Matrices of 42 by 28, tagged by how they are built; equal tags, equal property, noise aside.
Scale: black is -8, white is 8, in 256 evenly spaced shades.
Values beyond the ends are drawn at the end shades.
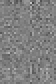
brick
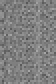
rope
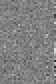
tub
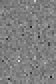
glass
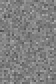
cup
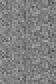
rope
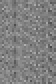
rope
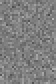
cup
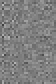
brick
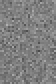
cup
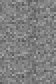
rope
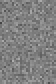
cup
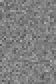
cup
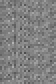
rope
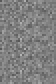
rope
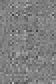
brick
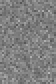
cup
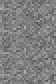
rope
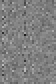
tub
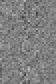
tub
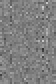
tub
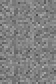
rope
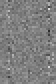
tub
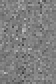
tub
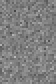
cup
